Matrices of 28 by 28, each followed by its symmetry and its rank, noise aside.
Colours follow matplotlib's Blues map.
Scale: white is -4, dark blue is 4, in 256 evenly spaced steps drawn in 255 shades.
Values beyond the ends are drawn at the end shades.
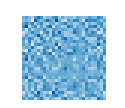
antisymmetric, rank four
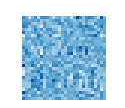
no symmetry, rank five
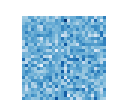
no symmetry, rank six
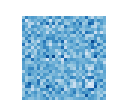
symmetric, rank four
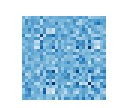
symmetric, rank four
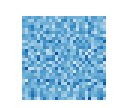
no symmetry, rank five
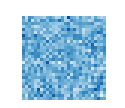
no symmetry, rank six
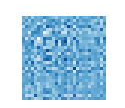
symmetric, rank four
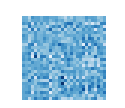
no symmetry, rank five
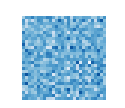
no symmetry, rank six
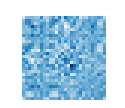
symmetric, rank five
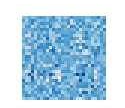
no symmetry, rank six
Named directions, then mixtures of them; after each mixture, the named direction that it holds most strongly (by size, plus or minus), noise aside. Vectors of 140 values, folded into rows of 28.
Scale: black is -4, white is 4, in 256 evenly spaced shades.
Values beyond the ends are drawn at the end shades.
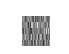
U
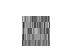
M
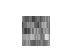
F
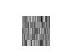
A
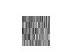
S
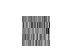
U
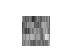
F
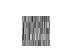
M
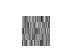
A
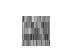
F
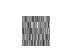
U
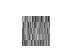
M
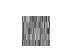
M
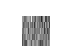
A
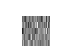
S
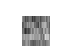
F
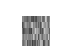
A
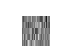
A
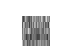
M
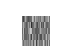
U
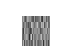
U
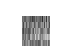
S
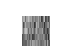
M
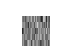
A
